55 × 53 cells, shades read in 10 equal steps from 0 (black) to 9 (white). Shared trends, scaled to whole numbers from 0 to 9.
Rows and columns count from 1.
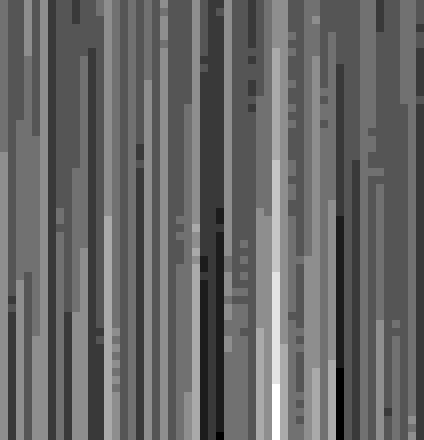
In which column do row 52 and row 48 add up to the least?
43
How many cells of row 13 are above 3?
22
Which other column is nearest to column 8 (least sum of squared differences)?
23
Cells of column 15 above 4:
10
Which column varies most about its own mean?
35
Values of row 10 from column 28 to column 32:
2 5 3 3 3
